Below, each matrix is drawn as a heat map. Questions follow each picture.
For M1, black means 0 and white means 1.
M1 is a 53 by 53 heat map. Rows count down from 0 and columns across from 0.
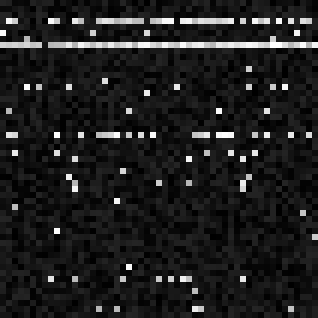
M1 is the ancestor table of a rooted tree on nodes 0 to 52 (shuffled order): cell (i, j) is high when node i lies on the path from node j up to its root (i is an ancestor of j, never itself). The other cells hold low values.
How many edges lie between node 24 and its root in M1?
3
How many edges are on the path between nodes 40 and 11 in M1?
9
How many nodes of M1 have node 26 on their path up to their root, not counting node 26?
3
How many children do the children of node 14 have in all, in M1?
3
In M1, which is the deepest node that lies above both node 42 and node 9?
25
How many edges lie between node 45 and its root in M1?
3
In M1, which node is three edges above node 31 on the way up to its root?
46
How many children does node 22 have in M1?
6
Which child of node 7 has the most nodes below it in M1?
3
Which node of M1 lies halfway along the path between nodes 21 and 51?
18
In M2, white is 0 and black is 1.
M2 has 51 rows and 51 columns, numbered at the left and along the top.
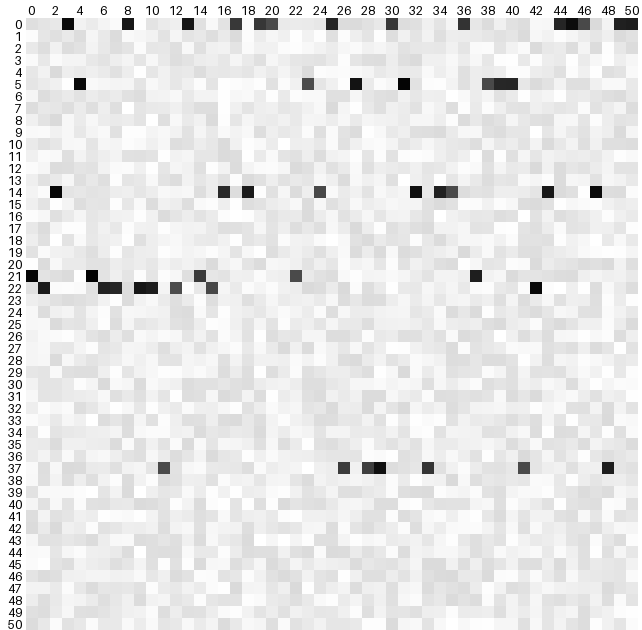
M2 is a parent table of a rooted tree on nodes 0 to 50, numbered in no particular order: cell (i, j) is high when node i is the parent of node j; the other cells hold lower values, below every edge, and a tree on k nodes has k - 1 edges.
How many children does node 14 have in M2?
9
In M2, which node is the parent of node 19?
0
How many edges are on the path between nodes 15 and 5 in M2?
3
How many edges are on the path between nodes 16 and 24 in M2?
2
